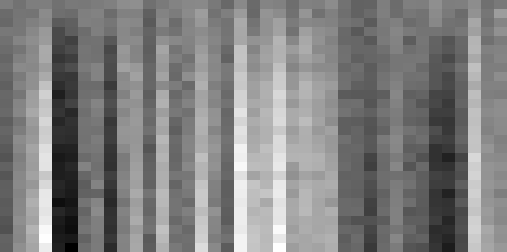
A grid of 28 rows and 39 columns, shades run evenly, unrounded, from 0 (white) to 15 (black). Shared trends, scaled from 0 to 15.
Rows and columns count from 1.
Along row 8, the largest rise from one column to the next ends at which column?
5
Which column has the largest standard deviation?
4
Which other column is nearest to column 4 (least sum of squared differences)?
22
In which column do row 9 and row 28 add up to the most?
6
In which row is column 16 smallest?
28
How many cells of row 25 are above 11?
5
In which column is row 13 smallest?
19
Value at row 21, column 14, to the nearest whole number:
9
